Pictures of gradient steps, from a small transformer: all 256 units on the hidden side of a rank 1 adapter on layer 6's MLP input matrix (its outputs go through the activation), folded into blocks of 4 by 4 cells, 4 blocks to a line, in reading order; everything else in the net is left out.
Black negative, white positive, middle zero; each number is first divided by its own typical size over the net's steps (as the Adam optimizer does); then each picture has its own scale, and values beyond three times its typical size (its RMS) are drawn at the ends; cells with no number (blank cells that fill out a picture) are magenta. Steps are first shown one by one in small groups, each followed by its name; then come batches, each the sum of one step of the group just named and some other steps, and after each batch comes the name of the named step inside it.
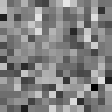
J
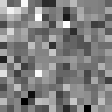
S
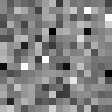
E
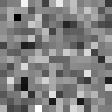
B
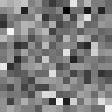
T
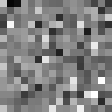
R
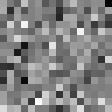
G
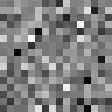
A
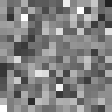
G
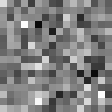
G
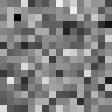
B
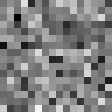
B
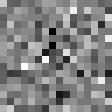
E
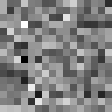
G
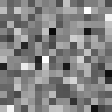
E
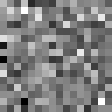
S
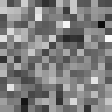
S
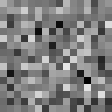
A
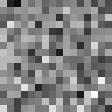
R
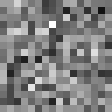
T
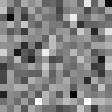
G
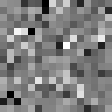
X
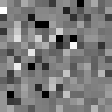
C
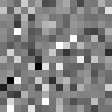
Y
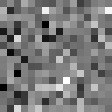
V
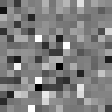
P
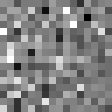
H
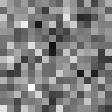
H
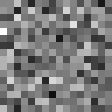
H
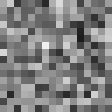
X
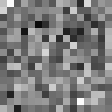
C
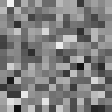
Y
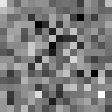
C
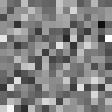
Y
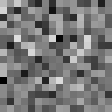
C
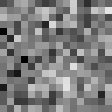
V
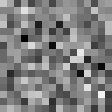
Y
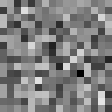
P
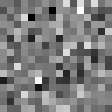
P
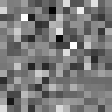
C
